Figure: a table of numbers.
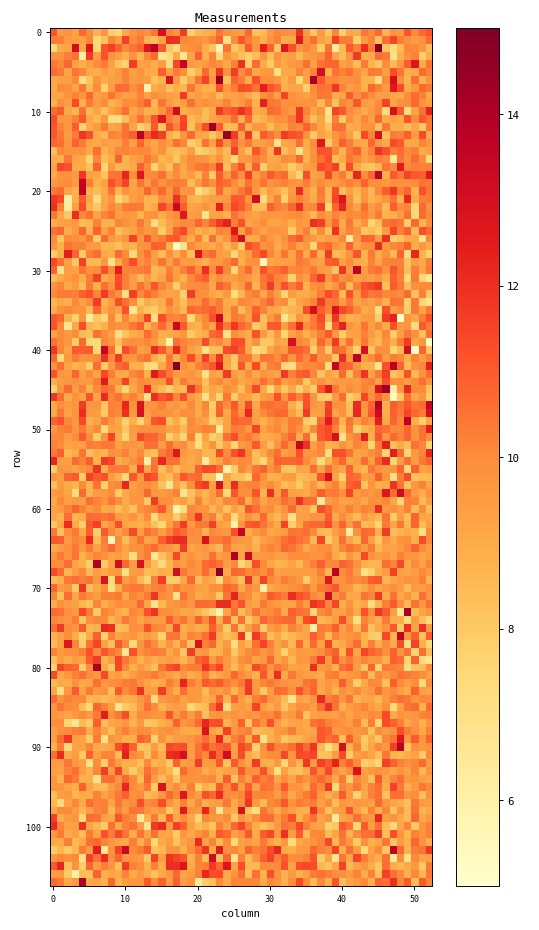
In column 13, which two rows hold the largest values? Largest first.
2, 45
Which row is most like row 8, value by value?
65
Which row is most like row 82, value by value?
96
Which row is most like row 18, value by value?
47
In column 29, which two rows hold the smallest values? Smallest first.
29, 70
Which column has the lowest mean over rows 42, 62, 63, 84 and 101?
33
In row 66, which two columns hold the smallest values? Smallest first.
14, 11
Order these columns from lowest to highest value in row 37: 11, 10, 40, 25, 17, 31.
10, 11, 31, 25, 40, 17
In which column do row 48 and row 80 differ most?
45
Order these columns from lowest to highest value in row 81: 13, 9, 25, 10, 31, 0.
10, 9, 13, 25, 0, 31
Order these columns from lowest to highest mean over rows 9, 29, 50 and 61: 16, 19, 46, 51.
16, 51, 19, 46
